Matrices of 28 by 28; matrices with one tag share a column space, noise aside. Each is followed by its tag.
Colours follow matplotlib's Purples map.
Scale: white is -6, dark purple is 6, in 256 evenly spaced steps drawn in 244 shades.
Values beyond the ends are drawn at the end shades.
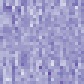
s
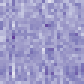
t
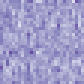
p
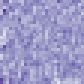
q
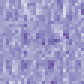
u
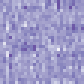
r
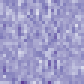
u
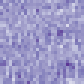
q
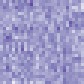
r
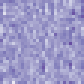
u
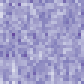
t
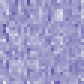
u
